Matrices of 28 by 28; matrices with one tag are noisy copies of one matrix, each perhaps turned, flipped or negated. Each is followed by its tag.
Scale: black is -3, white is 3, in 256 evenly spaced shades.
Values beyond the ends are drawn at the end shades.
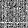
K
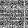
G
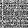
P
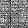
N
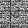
N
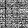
K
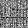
N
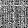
K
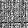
K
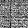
N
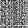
P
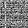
K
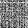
P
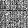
N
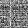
N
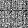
N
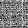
K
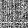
K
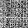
N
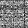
G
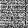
P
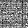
K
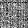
P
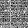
N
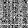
G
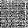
P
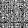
K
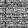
K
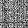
K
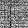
N
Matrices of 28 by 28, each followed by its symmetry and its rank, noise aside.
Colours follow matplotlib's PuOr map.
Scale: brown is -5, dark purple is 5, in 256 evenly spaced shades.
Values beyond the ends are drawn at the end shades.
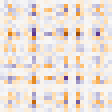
no symmetry, rank two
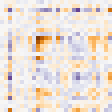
symmetric, rank two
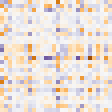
no symmetry, rank three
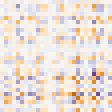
antisymmetric, rank two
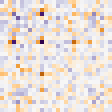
symmetric, rank four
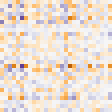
no symmetry, rank three
